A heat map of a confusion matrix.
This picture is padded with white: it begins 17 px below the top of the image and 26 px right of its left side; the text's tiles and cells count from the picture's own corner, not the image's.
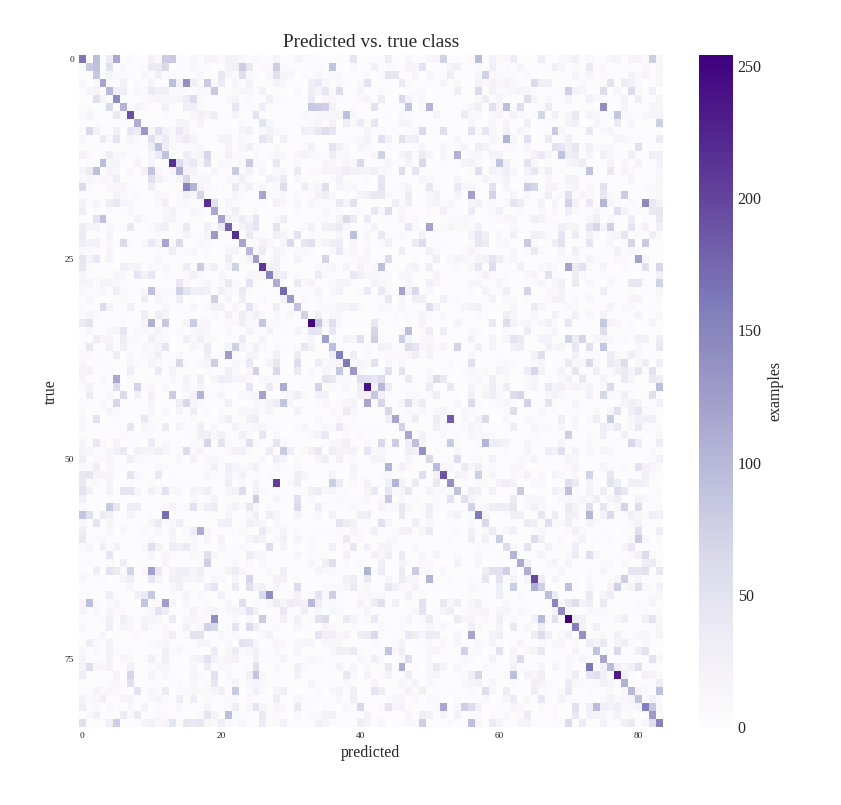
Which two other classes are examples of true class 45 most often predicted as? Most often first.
53, 76
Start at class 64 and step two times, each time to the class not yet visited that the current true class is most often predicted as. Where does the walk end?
61
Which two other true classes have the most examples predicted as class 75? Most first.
6, 18
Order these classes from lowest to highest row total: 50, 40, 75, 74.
50, 75, 74, 40
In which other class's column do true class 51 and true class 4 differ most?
44
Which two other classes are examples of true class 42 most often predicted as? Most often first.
26, 17
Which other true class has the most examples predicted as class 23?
1
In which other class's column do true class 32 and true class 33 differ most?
10
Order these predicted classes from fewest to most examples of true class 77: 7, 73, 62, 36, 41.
36, 41, 73, 7, 62
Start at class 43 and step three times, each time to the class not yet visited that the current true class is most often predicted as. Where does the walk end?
46
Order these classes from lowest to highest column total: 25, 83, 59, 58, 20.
20, 58, 59, 25, 83
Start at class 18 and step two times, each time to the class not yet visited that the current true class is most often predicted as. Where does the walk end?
52
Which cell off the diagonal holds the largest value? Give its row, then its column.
53, 28
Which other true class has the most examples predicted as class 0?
57
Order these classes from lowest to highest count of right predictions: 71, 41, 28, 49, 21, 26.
28, 49, 71, 21, 26, 41
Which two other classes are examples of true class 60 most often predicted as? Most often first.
80, 65
